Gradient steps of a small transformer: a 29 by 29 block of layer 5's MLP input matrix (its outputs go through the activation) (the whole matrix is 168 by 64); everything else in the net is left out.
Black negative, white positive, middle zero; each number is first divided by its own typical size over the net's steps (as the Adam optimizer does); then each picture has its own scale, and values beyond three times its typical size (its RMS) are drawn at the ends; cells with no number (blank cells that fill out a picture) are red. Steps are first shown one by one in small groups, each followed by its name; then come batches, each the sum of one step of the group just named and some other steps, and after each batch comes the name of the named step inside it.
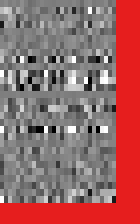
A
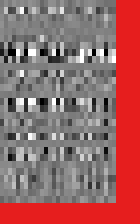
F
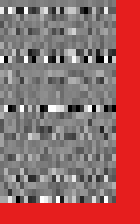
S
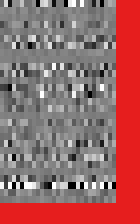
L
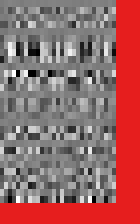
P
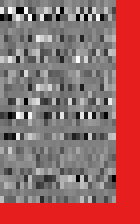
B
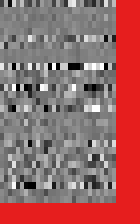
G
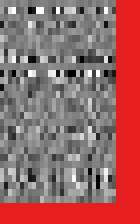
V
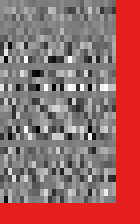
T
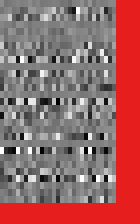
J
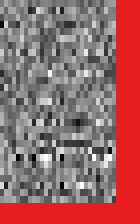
V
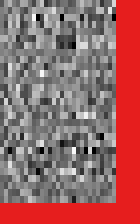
J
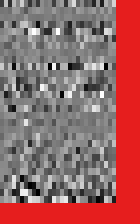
G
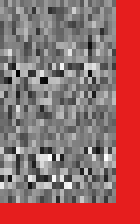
P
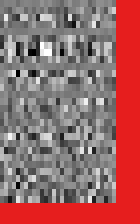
P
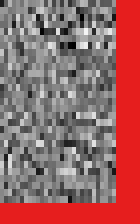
V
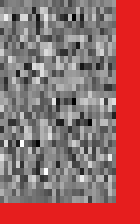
J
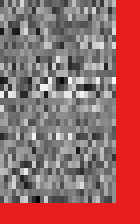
G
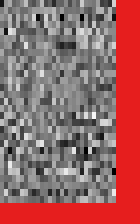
J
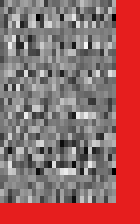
P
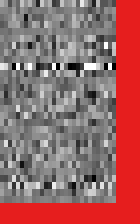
L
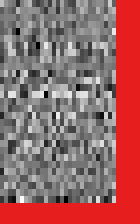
P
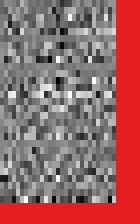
S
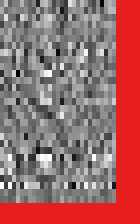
L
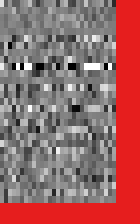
T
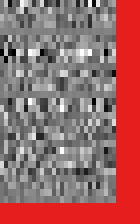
F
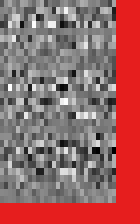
V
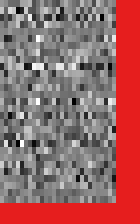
B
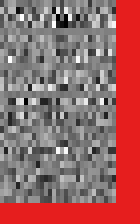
B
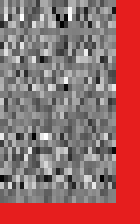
L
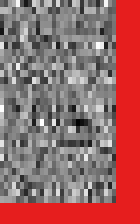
A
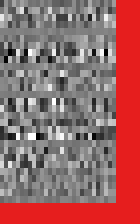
F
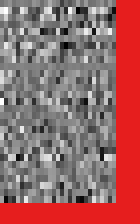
A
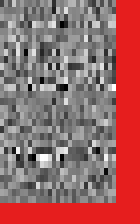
G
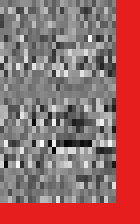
S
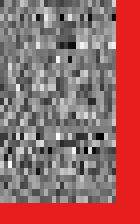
J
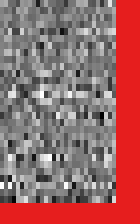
L
